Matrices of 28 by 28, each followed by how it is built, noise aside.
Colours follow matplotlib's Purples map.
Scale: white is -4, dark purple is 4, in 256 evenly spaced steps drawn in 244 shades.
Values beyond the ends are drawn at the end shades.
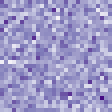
noise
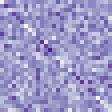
diagonal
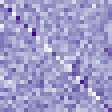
diagonal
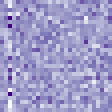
uneven columns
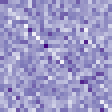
diagonal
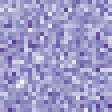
noise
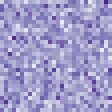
noise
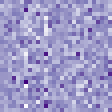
uneven columns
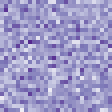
low rank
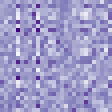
low rank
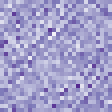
Hankel
